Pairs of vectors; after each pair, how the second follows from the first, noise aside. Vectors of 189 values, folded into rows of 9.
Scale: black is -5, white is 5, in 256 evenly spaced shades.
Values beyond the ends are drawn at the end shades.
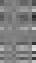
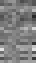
copied.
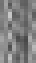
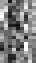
reversed, scaled up.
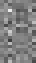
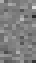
wrapped around, partly zeroed.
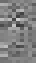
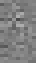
negated, shrunk.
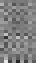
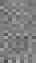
negated, shrunk.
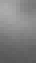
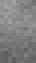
shrunk.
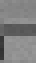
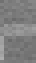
negated, shrunk.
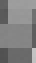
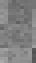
negated, shrunk.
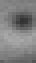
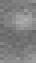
negated, shrunk.
